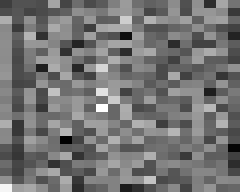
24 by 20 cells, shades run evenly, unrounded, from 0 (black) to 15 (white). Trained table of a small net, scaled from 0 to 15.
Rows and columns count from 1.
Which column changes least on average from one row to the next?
2
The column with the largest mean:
9
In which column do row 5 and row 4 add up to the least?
20
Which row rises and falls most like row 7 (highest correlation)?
16
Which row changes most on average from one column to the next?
14
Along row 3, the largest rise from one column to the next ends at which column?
11
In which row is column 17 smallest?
6
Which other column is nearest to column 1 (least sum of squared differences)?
3
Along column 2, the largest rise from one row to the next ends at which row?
24
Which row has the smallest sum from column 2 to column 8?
21
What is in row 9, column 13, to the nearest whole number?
8
